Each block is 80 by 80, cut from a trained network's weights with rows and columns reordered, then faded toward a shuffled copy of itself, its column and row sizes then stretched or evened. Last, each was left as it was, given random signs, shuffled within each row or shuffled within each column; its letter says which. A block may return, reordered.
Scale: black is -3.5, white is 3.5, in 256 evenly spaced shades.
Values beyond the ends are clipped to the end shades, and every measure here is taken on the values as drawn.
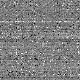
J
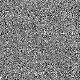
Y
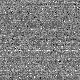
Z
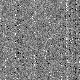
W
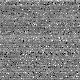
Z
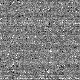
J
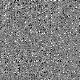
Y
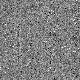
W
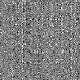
J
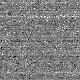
Z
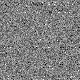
Z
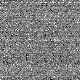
J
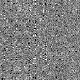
J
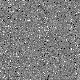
W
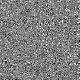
J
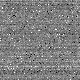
Z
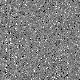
W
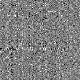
J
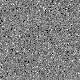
Z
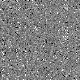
Y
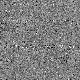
Z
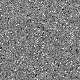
W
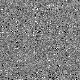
Y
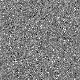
W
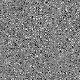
J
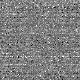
J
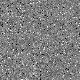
W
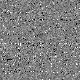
Y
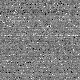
Z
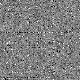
J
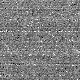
Z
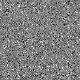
Y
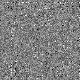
Y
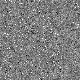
W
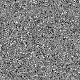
Z
